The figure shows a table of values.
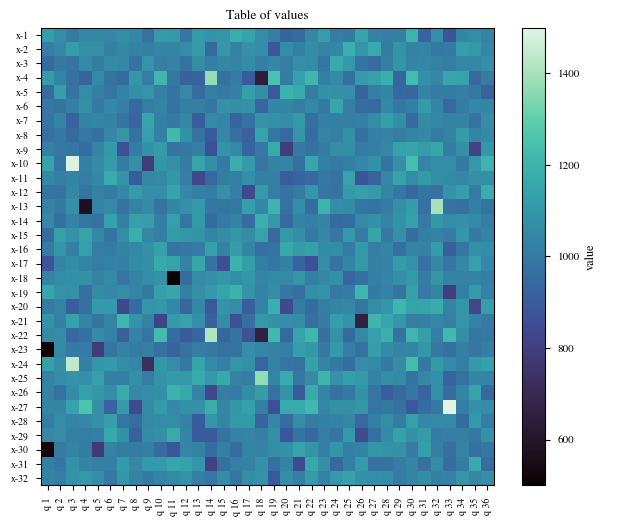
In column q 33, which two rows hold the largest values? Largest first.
x-27, x-22
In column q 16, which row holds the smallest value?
x-21
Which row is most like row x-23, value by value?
x-30
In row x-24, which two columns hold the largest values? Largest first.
q 3, q 30
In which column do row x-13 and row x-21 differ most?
q 4
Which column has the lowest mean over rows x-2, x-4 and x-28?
q 18
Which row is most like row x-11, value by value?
x-29
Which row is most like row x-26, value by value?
x-31
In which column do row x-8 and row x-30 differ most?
q 1
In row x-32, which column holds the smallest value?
q 19
